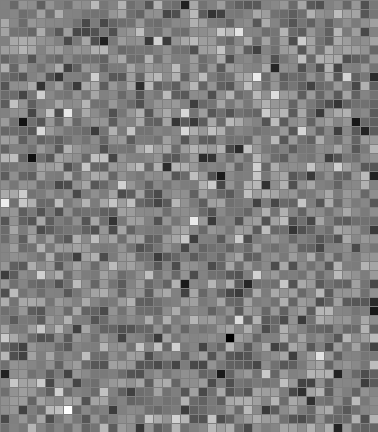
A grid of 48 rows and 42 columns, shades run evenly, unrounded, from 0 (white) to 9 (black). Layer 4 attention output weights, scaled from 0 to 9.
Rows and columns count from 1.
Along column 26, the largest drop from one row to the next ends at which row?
39
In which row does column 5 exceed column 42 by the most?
38
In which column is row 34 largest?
42
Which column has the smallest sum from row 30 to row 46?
36
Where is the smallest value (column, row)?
8, 46
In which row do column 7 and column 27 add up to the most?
17
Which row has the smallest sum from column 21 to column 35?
15
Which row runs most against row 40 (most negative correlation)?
45
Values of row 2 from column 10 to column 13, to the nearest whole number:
5 5 5 4
